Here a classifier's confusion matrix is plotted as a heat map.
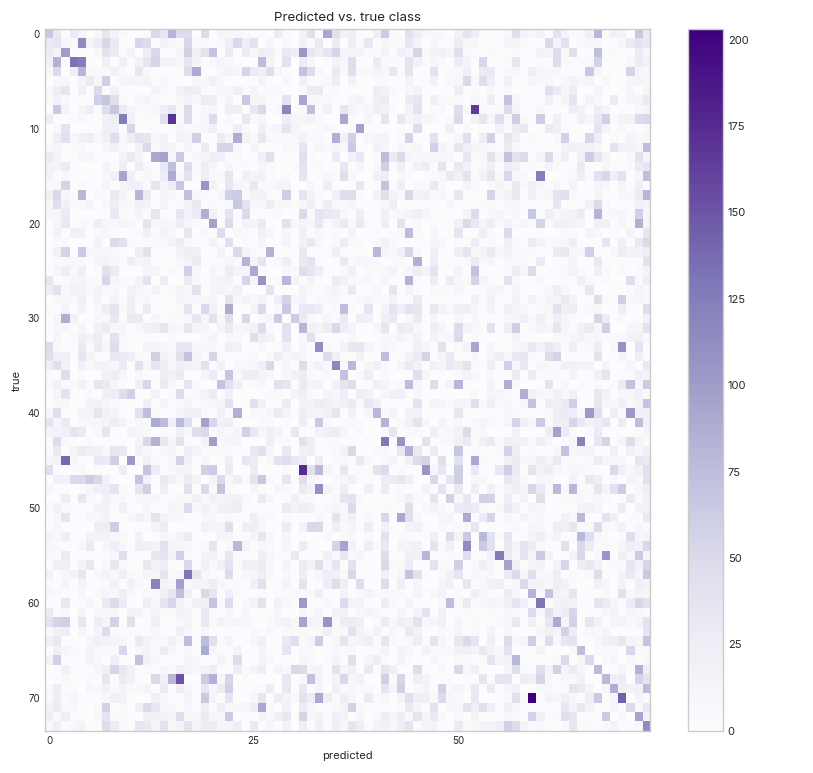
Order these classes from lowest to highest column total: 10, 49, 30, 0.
30, 49, 10, 0
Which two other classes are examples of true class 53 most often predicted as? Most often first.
65, 51
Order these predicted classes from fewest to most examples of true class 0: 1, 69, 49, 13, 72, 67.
49, 69, 1, 13, 72, 67
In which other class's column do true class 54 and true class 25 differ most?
51
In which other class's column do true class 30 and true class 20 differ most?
72
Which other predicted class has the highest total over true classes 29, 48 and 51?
33
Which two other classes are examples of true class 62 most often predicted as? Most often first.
34, 31
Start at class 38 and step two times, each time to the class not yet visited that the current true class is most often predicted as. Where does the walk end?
13
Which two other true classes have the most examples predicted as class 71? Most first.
40, 37
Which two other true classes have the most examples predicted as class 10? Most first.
45, 38
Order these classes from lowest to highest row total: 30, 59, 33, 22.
22, 59, 30, 33
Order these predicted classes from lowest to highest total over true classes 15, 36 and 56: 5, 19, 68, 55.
55, 5, 19, 68
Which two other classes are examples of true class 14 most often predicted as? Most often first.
15, 41
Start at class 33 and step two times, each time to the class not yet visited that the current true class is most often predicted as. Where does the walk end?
59
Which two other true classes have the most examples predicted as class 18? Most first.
4, 11
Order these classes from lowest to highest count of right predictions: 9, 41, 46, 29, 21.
21, 29, 41, 46, 9
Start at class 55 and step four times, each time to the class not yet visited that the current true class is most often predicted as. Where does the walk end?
67
